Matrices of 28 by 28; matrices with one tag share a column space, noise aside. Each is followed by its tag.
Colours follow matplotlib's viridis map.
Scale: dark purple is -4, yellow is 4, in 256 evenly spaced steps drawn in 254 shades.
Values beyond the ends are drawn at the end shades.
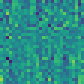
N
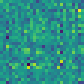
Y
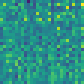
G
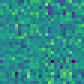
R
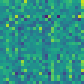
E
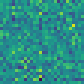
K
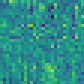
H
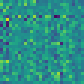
E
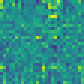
H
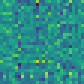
R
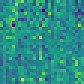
N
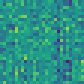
E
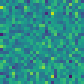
R
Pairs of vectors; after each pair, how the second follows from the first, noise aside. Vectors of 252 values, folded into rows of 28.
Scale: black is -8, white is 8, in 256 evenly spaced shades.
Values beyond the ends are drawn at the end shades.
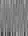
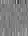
reversed, partly zeroed.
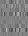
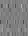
reversed, partly zeroed.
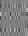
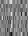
wrapped around, negated, scaled up.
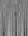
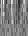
reversed, negated, scaled up.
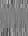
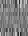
reversed, negated, scaled up.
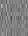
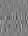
reversed, partly zeroed.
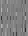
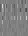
reversed, negated, partly zeroed.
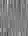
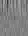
negated, partly zeroed.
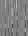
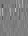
reversed, negated, partly zeroed.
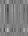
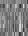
reversed, negated, scaled up.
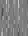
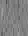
negated, shrunk.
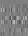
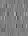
reversed, partly zeroed.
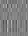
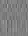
negated, shrunk.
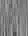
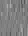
reversed, partly zeroed.
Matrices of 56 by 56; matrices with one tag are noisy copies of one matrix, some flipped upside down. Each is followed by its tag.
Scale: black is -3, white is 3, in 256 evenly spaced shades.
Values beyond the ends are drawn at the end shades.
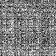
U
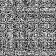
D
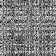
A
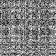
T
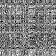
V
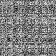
D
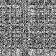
V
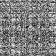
T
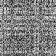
A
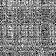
U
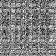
T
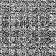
T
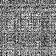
U
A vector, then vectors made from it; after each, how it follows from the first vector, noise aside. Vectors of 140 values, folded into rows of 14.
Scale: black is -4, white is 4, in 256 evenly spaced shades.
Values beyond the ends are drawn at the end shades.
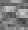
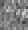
partly zeroed.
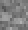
reversed, shrunk.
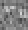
partly zeroed.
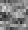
reversed, negated.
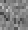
reversed, negated, partly zeroed.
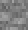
reversed, shrunk.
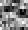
negated, scaled up.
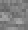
reversed, shrunk.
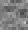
negated, shrunk.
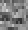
reversed, negated.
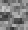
reversed, negated.
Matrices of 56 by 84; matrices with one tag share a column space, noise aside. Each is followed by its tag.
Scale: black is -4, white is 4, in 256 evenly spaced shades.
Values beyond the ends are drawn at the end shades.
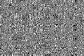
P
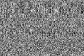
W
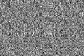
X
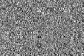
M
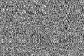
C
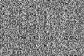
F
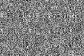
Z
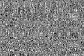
W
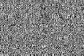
P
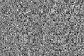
C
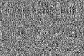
W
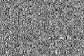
F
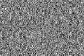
M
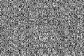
F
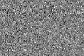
C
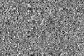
M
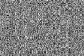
F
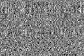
W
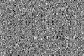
F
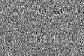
C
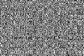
F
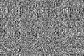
W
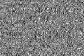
M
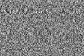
C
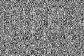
F
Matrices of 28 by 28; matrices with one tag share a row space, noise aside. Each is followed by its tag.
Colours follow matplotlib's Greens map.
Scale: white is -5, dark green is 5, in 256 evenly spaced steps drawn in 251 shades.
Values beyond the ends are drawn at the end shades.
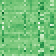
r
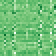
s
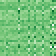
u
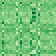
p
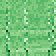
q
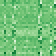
s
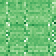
q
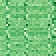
q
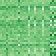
u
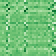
q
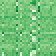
p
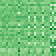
u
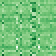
p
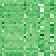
r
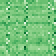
q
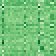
r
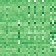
u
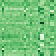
r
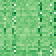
s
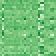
r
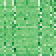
s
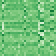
r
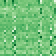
s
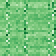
q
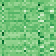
r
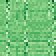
q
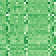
q
